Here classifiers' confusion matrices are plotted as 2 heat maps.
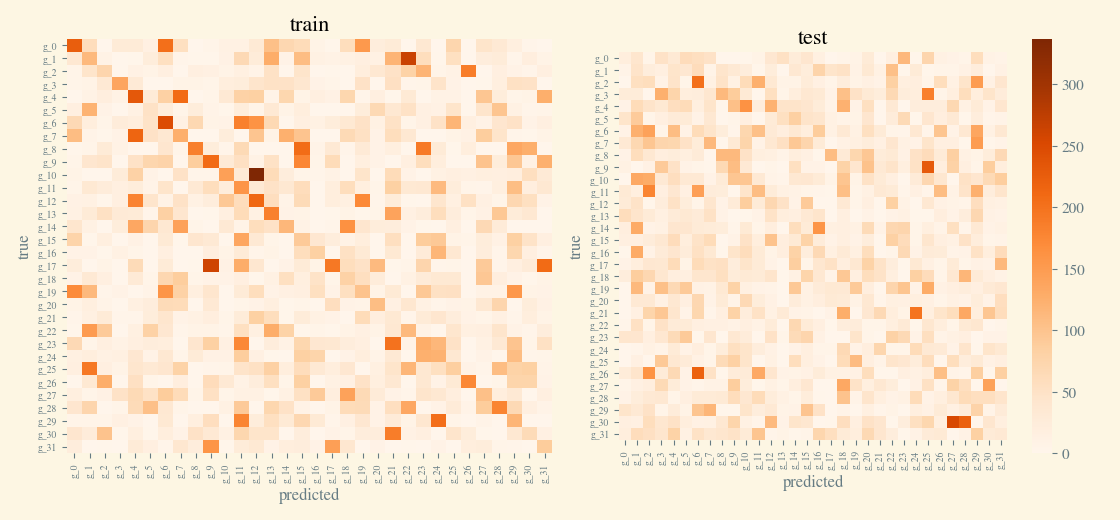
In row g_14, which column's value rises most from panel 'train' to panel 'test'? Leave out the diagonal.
g_16
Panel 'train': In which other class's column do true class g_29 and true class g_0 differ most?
g_24
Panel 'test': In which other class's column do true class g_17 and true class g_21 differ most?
g_24
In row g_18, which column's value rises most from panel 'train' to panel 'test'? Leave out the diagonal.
g_28
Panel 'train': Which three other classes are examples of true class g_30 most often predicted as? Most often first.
g_21, g_2, g_11
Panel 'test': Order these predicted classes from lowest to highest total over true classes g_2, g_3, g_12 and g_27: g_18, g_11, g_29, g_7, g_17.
g_17, g_7, g_11, g_29, g_18
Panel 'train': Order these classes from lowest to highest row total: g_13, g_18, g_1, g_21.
g_21, g_18, g_13, g_1
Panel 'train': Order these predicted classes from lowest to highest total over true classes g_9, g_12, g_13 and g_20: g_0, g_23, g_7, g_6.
g_0, g_23, g_7, g_6
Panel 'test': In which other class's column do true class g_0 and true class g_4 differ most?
g_10
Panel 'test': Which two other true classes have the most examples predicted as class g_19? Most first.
g_25, g_8
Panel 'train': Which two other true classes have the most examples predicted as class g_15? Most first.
g_8, g_9
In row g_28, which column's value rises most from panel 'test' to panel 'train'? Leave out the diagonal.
g_22
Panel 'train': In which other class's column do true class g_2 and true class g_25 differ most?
g_26
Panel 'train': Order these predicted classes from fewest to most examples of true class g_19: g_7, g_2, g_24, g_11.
g_2, g_11, g_24, g_7
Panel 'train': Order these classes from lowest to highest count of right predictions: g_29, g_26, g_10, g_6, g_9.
g_29, g_10, g_26, g_9, g_6
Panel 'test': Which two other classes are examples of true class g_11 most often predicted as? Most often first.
g_2, g_6
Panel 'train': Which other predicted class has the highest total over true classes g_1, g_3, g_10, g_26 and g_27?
g_12
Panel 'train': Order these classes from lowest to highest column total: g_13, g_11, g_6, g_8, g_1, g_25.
g_8, g_25, g_1, g_13, g_6, g_11
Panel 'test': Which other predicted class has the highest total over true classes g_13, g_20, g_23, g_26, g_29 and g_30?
g_6
